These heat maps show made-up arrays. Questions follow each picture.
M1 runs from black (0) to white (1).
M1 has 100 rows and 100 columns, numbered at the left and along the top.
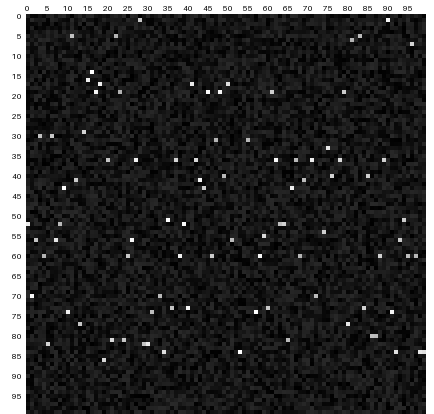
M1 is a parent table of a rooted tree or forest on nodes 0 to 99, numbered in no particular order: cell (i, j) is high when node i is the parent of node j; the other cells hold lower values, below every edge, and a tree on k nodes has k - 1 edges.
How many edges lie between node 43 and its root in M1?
6
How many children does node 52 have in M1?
5
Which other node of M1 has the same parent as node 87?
86
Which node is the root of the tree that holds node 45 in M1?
77
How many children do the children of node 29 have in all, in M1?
1
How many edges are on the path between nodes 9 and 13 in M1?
8
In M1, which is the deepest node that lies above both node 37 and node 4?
73
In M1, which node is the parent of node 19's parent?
80
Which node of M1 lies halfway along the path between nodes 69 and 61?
17
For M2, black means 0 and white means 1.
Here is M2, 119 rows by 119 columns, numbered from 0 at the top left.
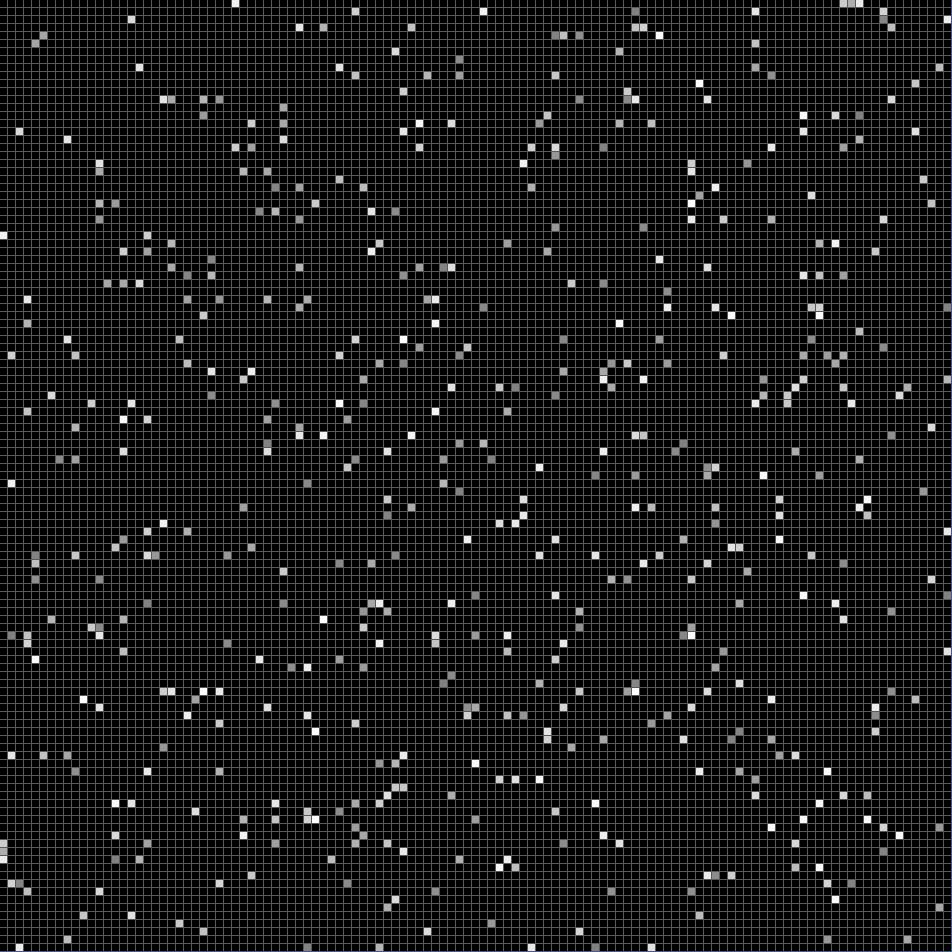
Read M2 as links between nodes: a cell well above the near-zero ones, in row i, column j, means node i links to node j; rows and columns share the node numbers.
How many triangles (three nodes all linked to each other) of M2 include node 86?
1
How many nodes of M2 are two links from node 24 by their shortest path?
6
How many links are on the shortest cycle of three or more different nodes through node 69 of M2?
3
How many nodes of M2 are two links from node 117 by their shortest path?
7
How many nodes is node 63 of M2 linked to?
6
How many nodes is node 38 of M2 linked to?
7
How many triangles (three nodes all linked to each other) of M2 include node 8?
0
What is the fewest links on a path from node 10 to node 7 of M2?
5
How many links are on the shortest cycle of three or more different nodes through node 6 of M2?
6
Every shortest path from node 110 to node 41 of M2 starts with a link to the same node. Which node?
node 106
